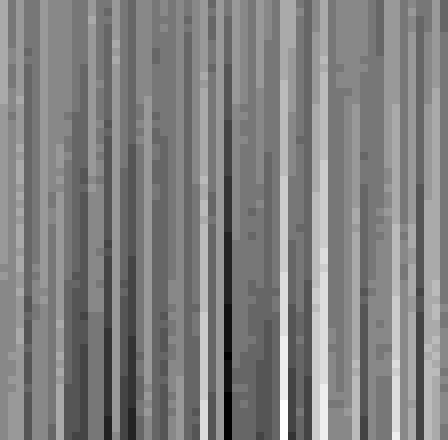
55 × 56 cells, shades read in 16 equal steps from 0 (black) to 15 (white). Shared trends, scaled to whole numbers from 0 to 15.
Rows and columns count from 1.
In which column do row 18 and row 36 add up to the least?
29
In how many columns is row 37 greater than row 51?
24
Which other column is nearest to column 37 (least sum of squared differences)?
33
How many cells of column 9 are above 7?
17
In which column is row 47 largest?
36
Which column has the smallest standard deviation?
28
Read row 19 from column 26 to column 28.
10 7 9
